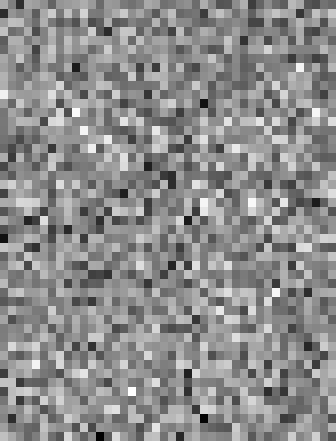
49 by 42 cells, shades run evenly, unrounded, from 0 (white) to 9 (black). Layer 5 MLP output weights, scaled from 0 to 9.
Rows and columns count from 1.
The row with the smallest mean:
14
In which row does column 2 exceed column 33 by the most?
18
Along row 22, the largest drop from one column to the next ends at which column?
17
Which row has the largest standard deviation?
23
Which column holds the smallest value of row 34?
34
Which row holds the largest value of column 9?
26
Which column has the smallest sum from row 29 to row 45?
29
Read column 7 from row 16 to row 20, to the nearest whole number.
3 7 2 2 5
